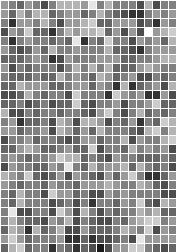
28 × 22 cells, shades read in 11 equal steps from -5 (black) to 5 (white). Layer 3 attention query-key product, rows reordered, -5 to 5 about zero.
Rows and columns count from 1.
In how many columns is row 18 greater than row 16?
9
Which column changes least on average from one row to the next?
5
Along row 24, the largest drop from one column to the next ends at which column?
3
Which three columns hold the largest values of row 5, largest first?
10, 14, 22
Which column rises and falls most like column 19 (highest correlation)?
20
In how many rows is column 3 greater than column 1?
13
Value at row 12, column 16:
-2
